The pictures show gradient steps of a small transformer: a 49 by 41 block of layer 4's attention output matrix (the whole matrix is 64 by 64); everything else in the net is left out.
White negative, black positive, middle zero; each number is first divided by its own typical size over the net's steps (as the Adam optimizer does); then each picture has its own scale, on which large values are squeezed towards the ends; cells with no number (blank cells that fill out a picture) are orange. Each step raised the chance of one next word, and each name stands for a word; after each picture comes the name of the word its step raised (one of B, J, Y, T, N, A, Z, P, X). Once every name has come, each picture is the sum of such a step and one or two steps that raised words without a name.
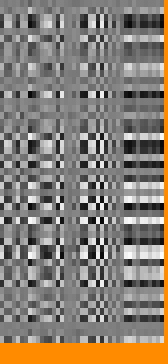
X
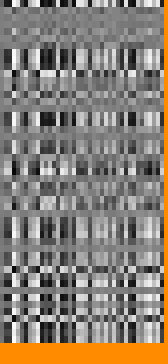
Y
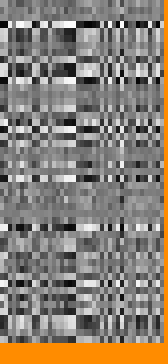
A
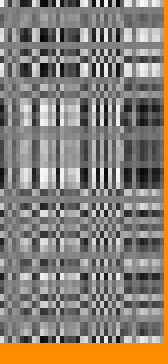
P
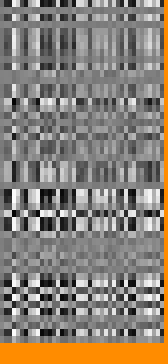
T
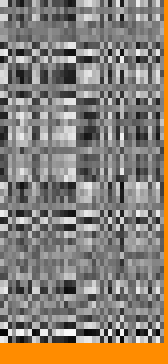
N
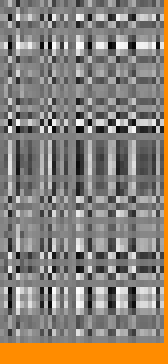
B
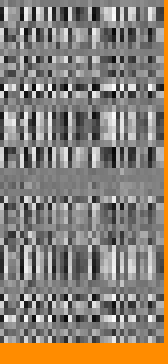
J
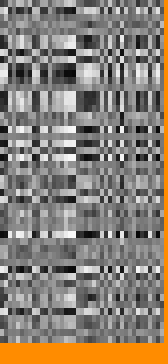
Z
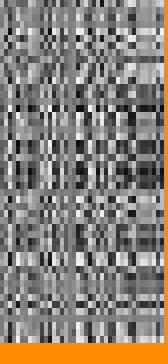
P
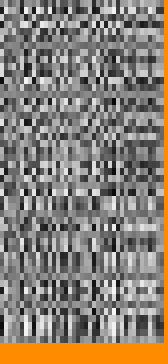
A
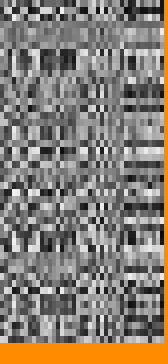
Y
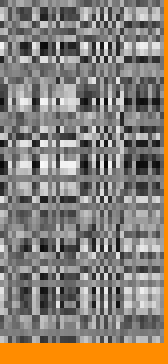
B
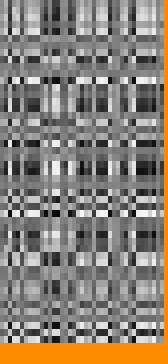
N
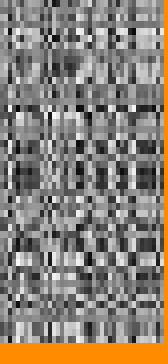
P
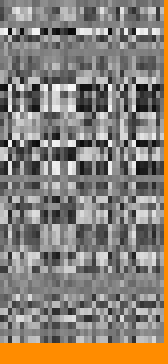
J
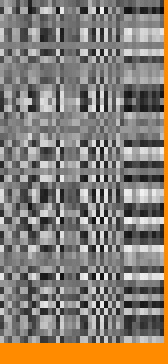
T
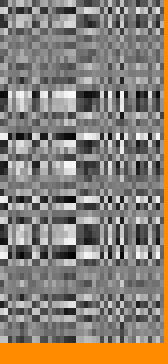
X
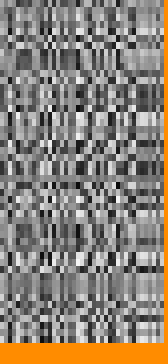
Y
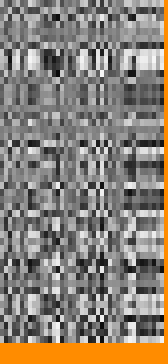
Y
